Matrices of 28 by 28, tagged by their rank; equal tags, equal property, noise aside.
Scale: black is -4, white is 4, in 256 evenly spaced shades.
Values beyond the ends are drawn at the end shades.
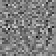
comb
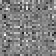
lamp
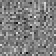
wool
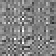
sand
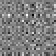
sand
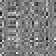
sand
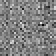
comb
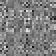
lamp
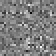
comb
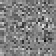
comb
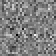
wool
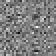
comb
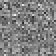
wool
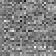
comb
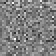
wool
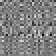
lamp
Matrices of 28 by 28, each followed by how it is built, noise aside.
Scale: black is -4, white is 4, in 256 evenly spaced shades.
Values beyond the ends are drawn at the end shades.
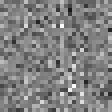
uneven columns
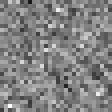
Toeplitz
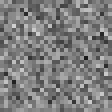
Toeplitz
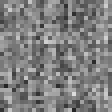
blocks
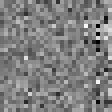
uneven columns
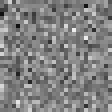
uneven columns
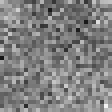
smooth
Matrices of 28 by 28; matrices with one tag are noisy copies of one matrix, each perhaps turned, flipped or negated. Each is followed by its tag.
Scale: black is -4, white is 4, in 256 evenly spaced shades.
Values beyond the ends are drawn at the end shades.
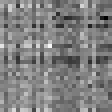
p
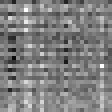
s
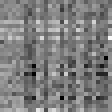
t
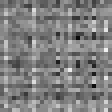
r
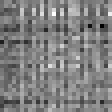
s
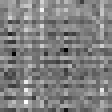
s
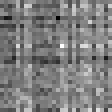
p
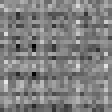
r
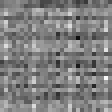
r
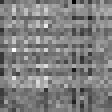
t
